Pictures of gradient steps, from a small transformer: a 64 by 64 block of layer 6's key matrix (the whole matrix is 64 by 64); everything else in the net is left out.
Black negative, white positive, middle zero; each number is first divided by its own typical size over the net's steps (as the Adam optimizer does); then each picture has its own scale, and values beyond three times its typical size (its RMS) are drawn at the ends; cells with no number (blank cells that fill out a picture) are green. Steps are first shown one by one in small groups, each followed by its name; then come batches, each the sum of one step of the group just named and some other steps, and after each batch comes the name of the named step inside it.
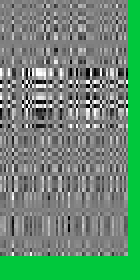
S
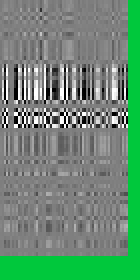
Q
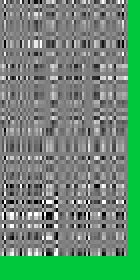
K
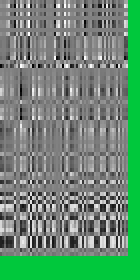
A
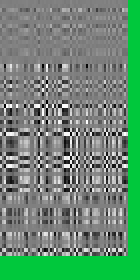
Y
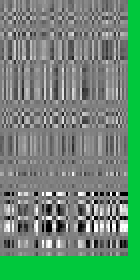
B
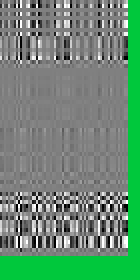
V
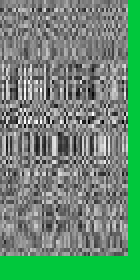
Q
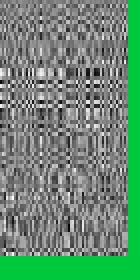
S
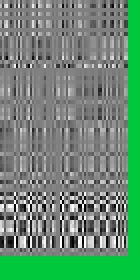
A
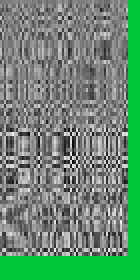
Y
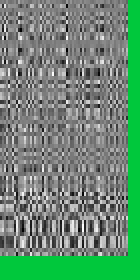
A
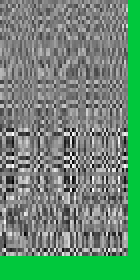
Y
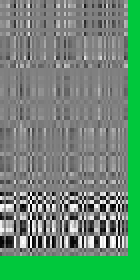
A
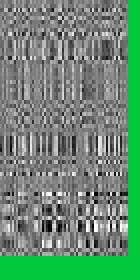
B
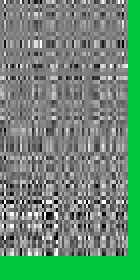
K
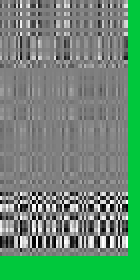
V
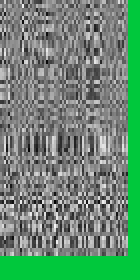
K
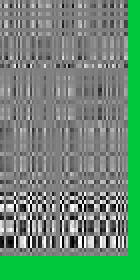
A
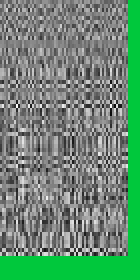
Y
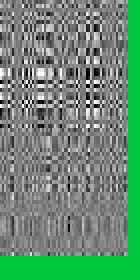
S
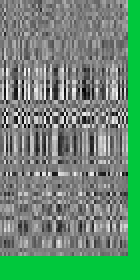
Q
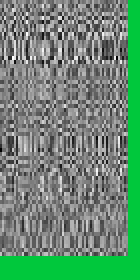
Y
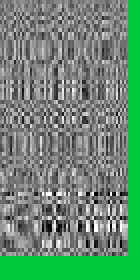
B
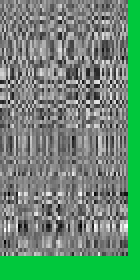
B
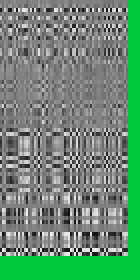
Y
